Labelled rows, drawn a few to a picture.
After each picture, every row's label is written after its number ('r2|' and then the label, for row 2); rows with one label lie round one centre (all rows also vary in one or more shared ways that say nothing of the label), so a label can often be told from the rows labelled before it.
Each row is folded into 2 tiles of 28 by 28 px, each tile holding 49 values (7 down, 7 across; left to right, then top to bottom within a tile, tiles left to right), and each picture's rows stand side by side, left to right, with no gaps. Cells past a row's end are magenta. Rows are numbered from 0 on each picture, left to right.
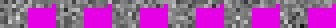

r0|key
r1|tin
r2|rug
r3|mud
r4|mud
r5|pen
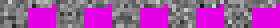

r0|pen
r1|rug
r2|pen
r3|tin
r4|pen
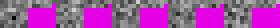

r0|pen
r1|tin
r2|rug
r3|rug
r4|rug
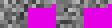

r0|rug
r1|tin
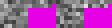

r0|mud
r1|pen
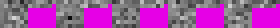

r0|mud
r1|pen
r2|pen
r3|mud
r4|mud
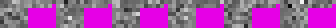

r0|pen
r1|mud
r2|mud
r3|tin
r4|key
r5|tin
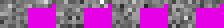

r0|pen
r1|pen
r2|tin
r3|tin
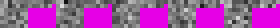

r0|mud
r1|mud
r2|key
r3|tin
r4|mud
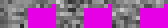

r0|key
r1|mud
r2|pen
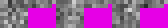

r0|mud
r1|key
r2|tin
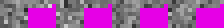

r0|pen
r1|mud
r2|key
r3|key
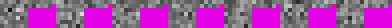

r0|tin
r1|mud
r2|mud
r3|rug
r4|key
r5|rug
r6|pen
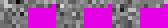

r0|rug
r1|rug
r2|tin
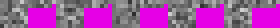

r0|tin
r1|mud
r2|rug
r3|pen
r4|tin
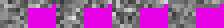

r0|mud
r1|key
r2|rug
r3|rug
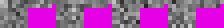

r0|mud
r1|tin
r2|mud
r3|tin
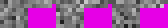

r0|pen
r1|key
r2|pen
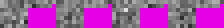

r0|mud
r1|pen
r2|rug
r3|pen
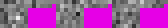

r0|key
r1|rug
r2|key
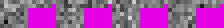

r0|rug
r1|tin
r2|tin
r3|key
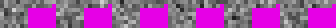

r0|rug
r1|pen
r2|mud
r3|mud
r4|pen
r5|pen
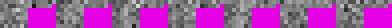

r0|tin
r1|key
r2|key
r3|tin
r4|key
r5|pen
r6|tin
